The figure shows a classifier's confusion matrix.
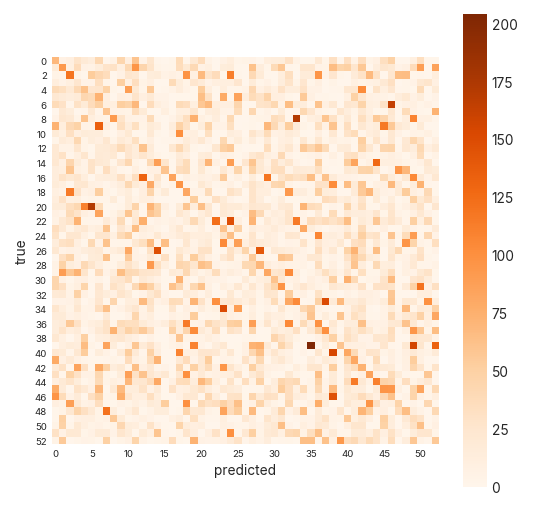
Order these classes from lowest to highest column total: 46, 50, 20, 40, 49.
20, 50, 40, 49, 46
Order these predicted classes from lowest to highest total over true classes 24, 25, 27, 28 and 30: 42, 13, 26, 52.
52, 26, 42, 13
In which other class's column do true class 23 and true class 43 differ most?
18
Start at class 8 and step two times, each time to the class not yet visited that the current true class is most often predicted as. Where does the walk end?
37
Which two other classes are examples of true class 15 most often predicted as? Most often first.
47, 48
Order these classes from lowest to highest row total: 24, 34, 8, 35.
35, 34, 24, 8
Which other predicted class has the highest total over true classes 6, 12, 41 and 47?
46
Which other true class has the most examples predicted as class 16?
31
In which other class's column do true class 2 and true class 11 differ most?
24
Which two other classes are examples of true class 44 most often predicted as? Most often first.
41, 14
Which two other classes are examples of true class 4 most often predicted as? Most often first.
42, 10
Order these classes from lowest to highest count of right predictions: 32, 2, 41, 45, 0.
32, 0, 41, 45, 2
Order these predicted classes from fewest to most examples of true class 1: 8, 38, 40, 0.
0, 8, 40, 38
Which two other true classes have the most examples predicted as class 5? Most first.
20, 2
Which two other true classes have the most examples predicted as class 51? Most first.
33, 43
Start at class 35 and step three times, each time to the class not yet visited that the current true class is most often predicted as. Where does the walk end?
49
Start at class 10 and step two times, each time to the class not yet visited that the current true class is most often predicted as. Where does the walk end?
38
